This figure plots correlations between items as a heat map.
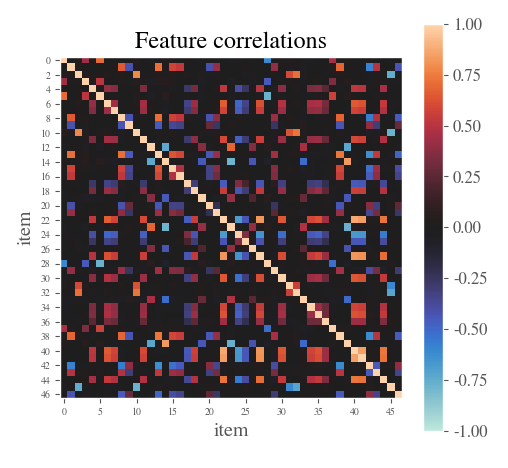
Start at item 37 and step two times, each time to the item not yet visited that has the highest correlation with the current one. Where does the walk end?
0
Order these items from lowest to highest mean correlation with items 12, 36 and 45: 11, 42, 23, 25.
25, 42, 11, 23
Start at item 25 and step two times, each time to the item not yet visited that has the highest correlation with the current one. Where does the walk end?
17
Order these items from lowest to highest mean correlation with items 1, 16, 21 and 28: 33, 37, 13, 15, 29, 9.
9, 37, 33, 29, 15, 13
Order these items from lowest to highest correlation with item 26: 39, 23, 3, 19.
39, 3, 19, 23
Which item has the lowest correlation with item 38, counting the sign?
42
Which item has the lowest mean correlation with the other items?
24
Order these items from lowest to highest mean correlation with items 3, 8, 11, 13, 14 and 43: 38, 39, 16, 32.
32, 39, 16, 38
